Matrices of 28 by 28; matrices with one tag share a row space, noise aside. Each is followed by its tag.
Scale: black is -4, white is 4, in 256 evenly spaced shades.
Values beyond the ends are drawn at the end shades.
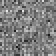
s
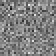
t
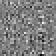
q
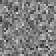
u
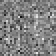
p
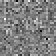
u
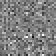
q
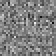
t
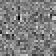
p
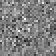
s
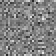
q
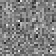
p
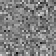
u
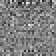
t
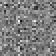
p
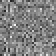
t
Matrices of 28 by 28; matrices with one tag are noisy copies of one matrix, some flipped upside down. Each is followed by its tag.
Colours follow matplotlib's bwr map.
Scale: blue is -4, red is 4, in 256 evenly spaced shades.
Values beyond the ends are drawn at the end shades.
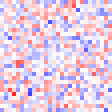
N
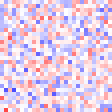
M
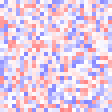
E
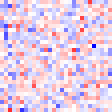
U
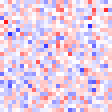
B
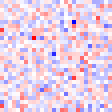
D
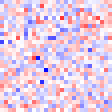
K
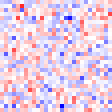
K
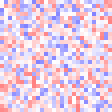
K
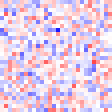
M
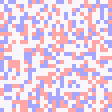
E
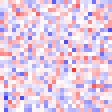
D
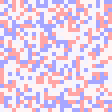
D
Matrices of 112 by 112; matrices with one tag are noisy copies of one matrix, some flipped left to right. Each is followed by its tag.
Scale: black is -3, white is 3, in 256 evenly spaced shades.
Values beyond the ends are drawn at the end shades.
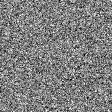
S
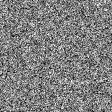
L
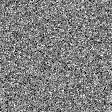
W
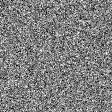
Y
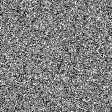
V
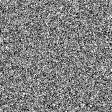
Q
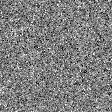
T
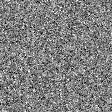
W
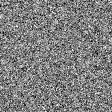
Q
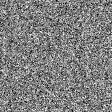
Y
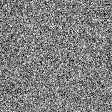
T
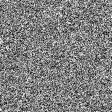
Q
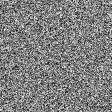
Q
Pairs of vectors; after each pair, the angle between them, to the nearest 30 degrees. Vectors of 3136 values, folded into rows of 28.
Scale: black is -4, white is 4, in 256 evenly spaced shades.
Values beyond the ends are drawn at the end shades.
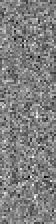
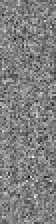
30 degrees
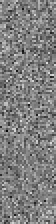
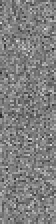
90 degrees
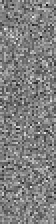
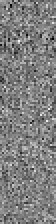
90 degrees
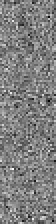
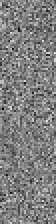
90 degrees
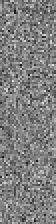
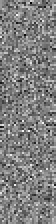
90 degrees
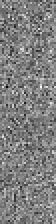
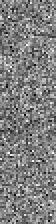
60 degrees
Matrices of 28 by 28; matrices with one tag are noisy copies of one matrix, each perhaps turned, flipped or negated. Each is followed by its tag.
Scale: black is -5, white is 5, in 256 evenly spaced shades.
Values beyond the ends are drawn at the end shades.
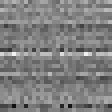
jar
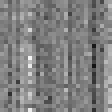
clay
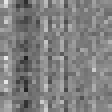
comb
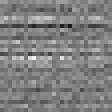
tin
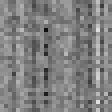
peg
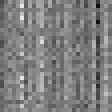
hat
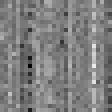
clay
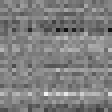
clay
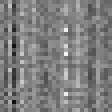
peg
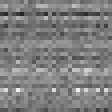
hat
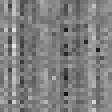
peg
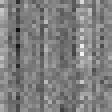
clay
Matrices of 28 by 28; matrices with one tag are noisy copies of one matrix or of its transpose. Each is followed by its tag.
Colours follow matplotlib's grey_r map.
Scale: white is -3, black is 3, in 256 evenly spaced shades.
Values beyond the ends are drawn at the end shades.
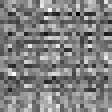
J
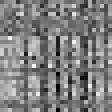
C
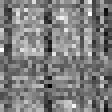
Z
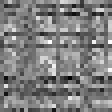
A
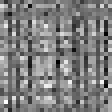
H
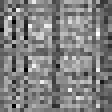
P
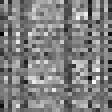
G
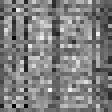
P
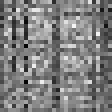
P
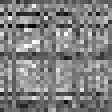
P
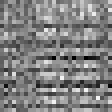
C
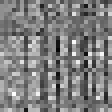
C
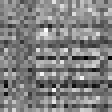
C
